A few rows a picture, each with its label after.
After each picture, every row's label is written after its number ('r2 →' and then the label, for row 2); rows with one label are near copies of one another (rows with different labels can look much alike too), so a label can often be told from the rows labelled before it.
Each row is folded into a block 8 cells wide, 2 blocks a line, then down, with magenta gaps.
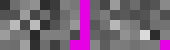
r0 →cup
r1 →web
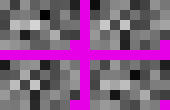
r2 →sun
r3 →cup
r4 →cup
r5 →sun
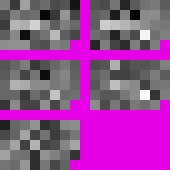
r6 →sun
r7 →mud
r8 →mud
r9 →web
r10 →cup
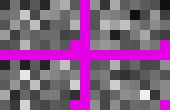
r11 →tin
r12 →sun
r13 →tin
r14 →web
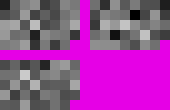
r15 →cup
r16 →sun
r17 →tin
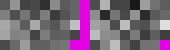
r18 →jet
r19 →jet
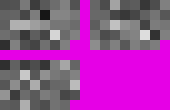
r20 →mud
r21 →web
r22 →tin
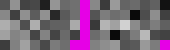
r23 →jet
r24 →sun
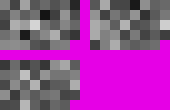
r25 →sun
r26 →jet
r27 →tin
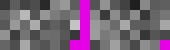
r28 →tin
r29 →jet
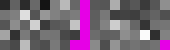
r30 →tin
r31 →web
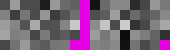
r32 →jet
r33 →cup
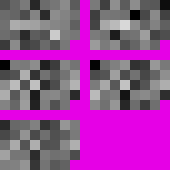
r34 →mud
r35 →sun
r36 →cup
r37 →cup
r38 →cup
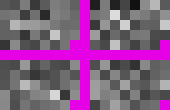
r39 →mud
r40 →tin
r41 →web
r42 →jet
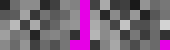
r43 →cup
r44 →jet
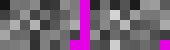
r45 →cup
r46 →tin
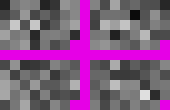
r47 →cup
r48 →sun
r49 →jet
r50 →web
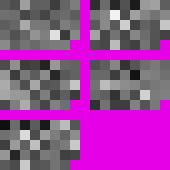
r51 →web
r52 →tin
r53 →jet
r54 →mud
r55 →tin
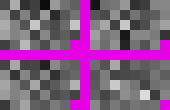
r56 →jet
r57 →cup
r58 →jet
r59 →web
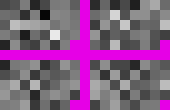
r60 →mud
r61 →tin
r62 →cup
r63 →jet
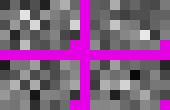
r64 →tin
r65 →web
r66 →cup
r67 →sun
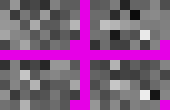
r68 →jet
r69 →mud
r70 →tin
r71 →web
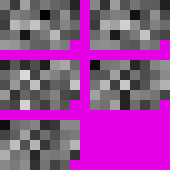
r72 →sun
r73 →sun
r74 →tin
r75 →cup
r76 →cup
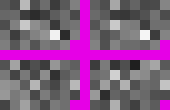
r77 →web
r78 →web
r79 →jet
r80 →tin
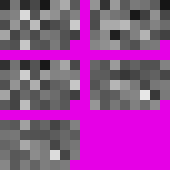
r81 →tin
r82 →sun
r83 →tin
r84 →web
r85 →web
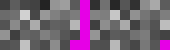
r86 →tin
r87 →tin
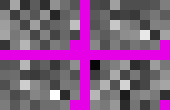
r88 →jet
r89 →web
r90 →web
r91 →cup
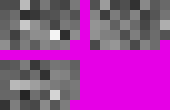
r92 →web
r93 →jet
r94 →mud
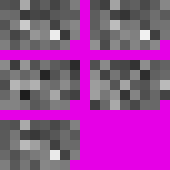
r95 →web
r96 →web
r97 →sun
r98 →jet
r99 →web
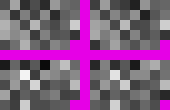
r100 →jet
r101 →jet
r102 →tin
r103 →tin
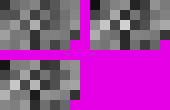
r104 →cup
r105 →cup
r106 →cup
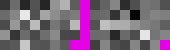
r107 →tin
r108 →mud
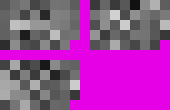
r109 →mud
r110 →tin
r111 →jet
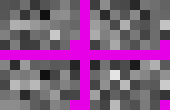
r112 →mud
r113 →jet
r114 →sun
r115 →tin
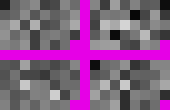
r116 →cup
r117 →sun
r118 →web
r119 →cup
